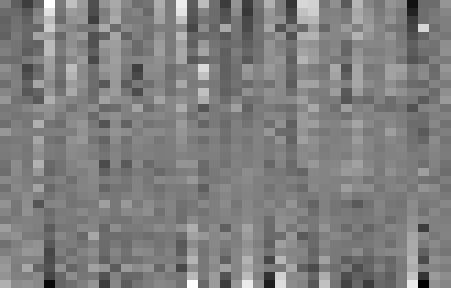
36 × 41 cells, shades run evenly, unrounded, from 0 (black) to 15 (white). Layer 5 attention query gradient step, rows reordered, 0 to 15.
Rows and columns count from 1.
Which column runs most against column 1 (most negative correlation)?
34
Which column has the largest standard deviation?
5
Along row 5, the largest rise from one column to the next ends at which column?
28
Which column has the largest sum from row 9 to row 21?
33
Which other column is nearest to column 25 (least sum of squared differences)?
10
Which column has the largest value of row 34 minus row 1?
38
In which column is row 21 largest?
4
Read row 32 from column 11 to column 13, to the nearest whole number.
8 7 8
